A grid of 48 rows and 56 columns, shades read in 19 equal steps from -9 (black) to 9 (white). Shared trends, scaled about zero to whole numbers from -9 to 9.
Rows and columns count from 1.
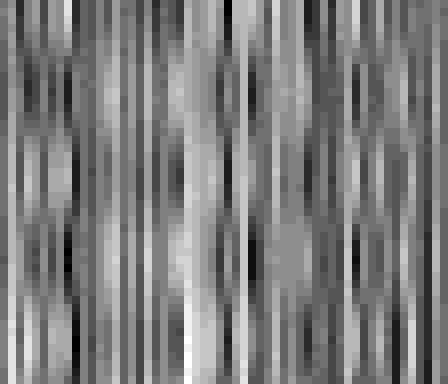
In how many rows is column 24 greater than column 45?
40
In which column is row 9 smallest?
4
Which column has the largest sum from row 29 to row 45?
24
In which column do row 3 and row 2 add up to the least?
29
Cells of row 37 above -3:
45
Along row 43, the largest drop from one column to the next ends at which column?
10
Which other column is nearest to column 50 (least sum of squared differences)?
53
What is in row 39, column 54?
-6
